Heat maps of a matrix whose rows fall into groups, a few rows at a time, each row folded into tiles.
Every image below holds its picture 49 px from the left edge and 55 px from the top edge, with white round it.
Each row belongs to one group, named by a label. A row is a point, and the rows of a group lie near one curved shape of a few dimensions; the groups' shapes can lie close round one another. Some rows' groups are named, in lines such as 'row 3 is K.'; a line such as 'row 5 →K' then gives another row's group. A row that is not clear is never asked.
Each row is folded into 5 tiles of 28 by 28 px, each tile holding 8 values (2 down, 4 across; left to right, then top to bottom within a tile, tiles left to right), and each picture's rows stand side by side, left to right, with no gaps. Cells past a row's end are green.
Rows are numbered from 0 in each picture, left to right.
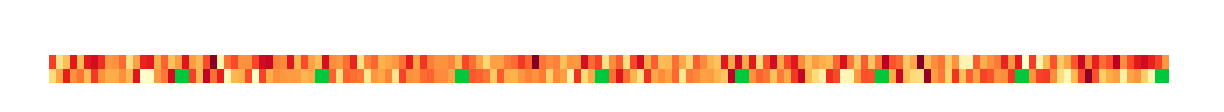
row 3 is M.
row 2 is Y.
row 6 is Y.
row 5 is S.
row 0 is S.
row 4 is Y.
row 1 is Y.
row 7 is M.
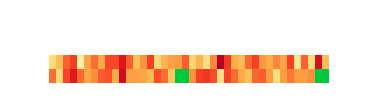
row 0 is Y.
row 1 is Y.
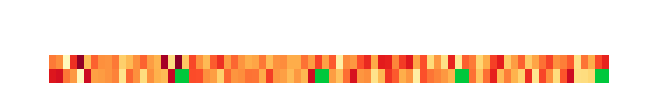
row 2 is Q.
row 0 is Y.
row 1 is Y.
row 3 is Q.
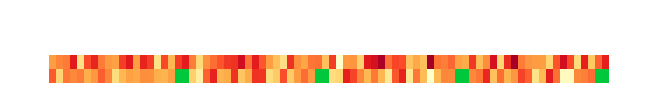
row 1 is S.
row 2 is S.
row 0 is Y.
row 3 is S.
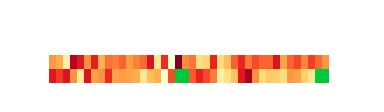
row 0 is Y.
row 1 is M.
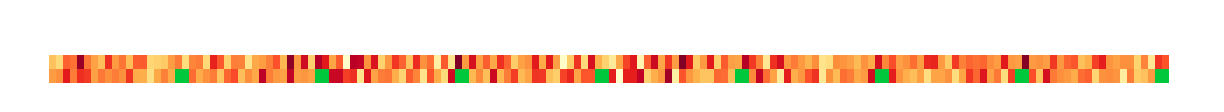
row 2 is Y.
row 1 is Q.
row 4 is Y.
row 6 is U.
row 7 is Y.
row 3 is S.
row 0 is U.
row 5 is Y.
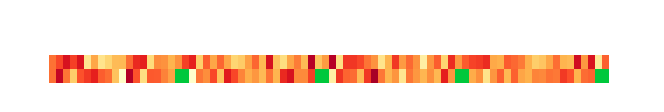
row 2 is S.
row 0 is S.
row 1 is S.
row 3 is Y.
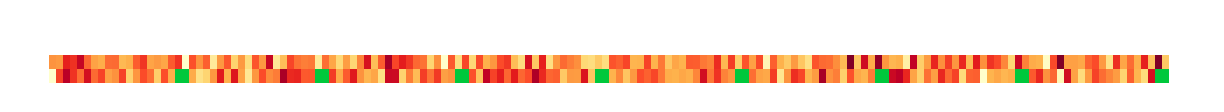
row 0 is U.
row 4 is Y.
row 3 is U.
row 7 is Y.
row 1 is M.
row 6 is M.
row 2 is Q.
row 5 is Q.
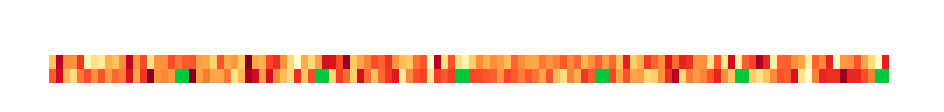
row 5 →M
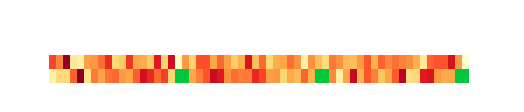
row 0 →Y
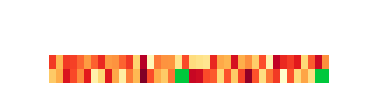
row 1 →M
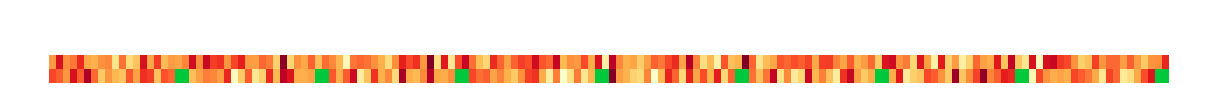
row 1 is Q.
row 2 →Q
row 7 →S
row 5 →Q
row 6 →Y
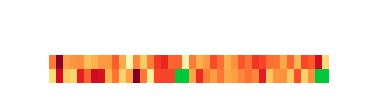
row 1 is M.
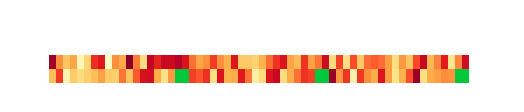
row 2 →S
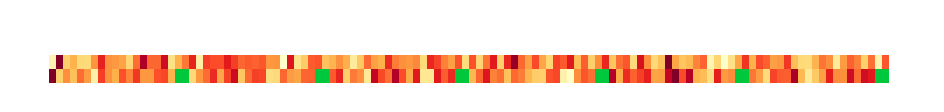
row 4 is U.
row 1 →S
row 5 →M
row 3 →S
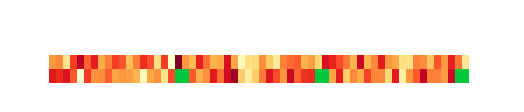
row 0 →Y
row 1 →M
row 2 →Y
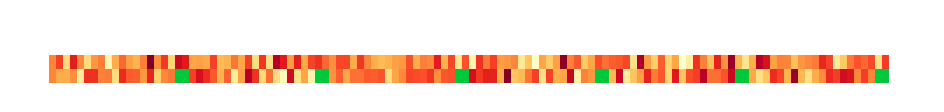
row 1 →M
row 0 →Q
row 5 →M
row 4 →Y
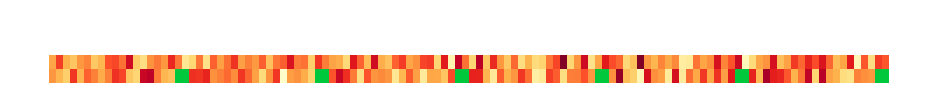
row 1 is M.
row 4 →Y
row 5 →Y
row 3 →S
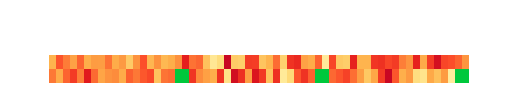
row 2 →M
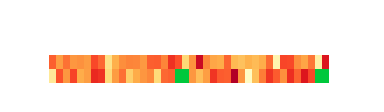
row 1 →M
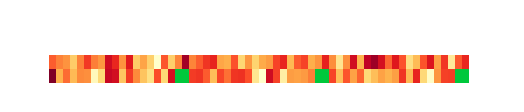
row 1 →S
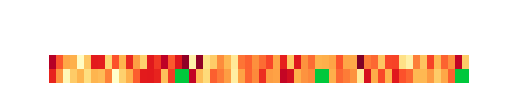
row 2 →Y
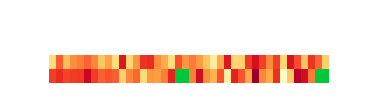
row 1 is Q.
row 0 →M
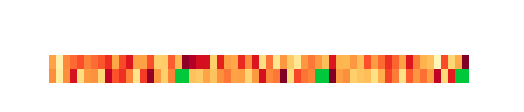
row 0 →Q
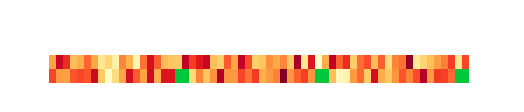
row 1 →Y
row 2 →M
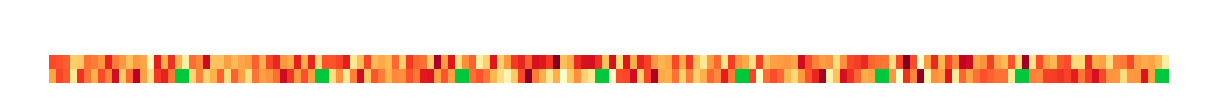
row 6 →Y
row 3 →M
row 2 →Y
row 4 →S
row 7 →U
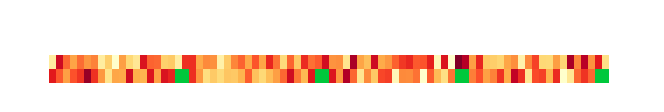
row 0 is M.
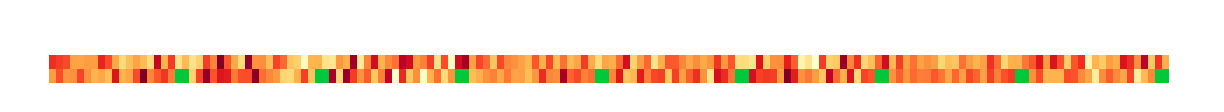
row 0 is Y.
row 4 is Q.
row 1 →U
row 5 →M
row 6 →M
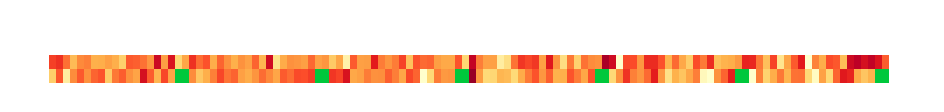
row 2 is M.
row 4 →S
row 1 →M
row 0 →Y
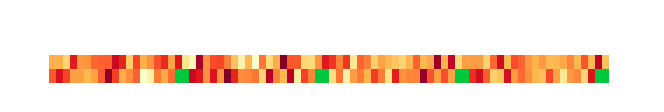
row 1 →M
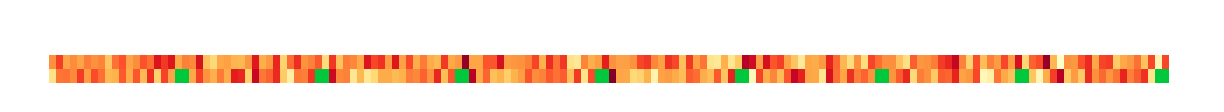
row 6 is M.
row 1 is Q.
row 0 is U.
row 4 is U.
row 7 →Y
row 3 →U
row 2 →U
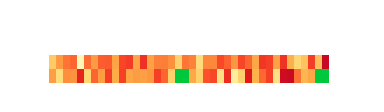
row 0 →Y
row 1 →Q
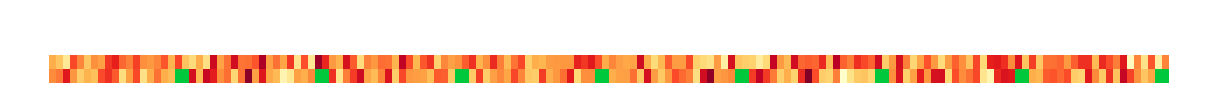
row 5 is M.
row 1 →Y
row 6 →Q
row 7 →Q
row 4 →S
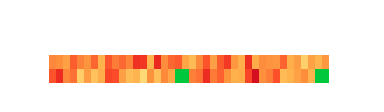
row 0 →M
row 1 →U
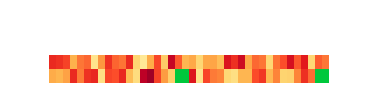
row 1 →S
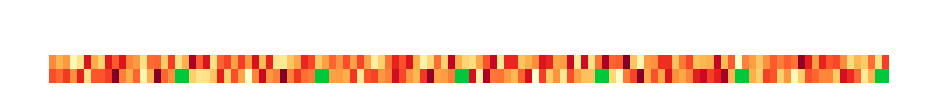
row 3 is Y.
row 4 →Y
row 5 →Q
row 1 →M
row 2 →S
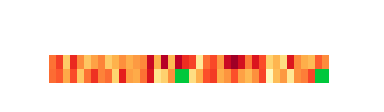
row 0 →Q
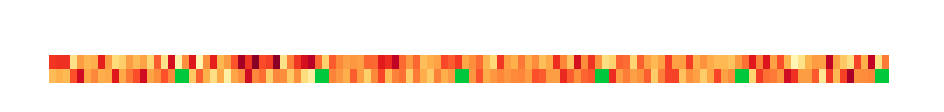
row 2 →M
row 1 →M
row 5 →S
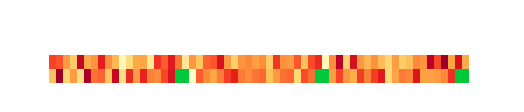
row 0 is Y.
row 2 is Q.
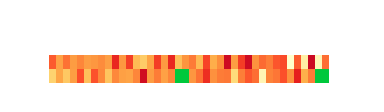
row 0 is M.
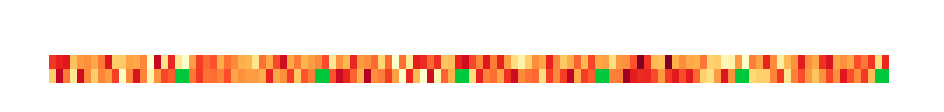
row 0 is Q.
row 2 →M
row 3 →S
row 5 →Y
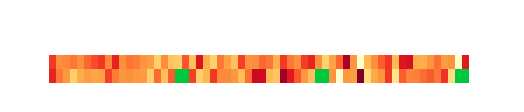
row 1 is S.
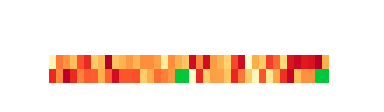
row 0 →U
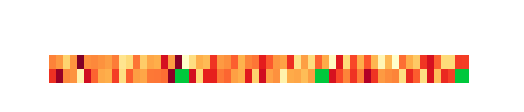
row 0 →Y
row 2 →M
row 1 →Y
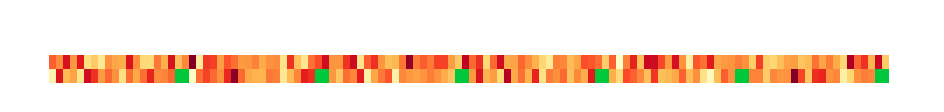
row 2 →Y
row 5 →Q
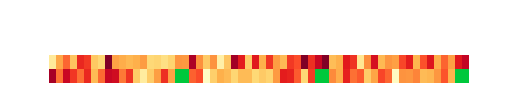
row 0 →U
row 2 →Y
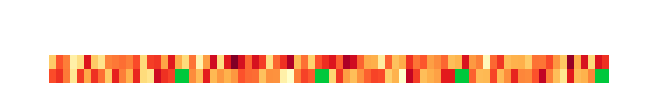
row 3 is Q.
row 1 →S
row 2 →S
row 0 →Q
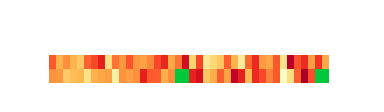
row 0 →U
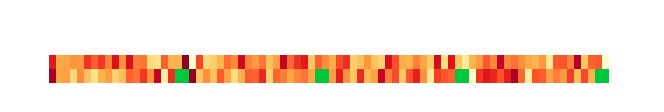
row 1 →S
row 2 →Q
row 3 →U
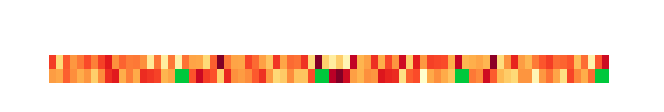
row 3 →Y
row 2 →M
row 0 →Q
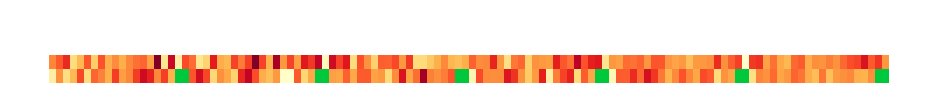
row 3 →U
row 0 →Y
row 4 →U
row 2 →M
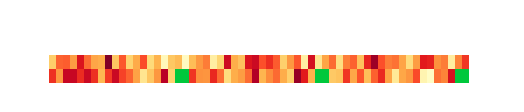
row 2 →S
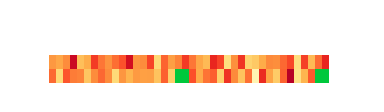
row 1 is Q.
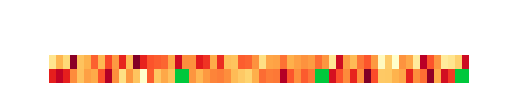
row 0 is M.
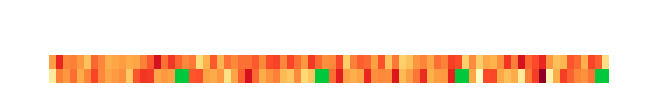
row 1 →M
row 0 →U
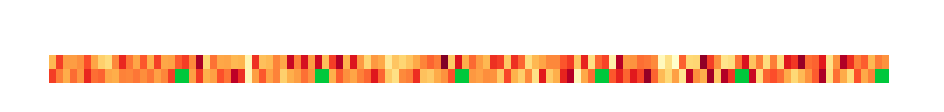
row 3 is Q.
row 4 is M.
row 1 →Q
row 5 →S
